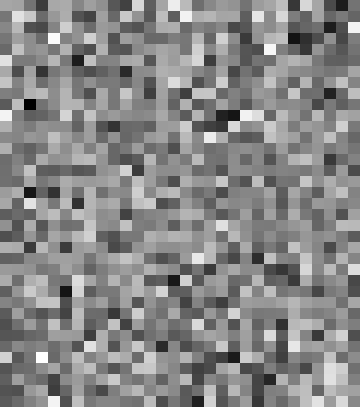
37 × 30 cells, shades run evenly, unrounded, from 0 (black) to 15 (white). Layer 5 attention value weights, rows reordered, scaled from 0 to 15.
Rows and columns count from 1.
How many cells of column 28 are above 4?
34
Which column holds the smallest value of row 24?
22
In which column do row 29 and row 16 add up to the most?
20
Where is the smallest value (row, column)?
10, 3
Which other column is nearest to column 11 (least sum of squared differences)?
9
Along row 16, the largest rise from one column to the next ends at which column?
13
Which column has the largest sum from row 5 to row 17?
6
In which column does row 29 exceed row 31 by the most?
12
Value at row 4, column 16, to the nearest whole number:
7
